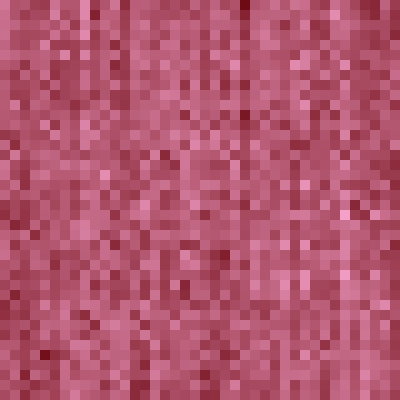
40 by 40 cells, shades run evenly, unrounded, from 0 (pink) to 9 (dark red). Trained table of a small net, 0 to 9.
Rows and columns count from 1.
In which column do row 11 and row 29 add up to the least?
31
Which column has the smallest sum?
35
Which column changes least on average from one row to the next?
13
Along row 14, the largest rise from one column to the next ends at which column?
36
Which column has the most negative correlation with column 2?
28
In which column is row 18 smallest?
11
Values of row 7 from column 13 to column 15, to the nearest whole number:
6 3 3
